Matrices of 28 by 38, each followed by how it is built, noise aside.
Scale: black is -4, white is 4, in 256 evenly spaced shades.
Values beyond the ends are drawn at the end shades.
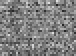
blocks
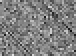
Toeplitz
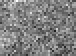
smooth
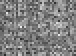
blocks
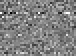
uneven rows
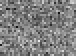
blocks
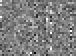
uneven columns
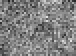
smooth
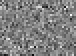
uneven rows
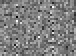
uneven columns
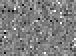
sparse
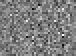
uneven columns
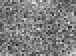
smooth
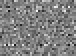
uneven rows
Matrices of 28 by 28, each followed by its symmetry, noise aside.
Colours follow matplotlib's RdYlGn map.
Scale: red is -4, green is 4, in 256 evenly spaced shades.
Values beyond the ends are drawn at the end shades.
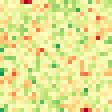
same after a half turn.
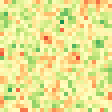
no symmetry.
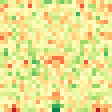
mirrored left to right.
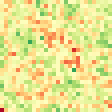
symmetric across the other diagonal.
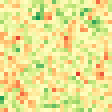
antisymmetric.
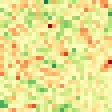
antisymmetric.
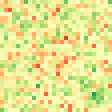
symmetric.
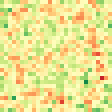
same after a half turn.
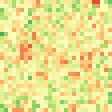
same after a half turn.
